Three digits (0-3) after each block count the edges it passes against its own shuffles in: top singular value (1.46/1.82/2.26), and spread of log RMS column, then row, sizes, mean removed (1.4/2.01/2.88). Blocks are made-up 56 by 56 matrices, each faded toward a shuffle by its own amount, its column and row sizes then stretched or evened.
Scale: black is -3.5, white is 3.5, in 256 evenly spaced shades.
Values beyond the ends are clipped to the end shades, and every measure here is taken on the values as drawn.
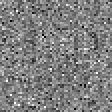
1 0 0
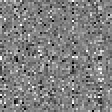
2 2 0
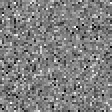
0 1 0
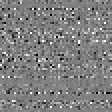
1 1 3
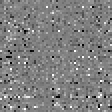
0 2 2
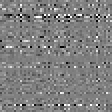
3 1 3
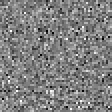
1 1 1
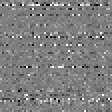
1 0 3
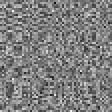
3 0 1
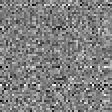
2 0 2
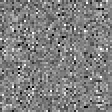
1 2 0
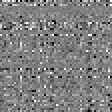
2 1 3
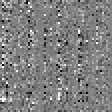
1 3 1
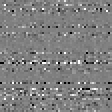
1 1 3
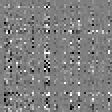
1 3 2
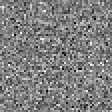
0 0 0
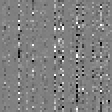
2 3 1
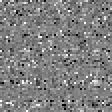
1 0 2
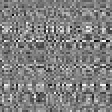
3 0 3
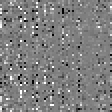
0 3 1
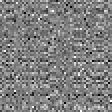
3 1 1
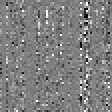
1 3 0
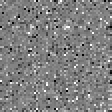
1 1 1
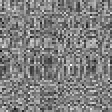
3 1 0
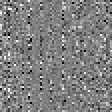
2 3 0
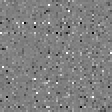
0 1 1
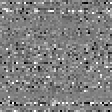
1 0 3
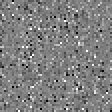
0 1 0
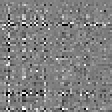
3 2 3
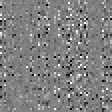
2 3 1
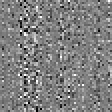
2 3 0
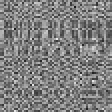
3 0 0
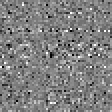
1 1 2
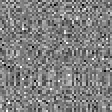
3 0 0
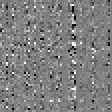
0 3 1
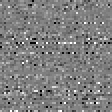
0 0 3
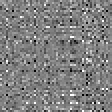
3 2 2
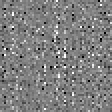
0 2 1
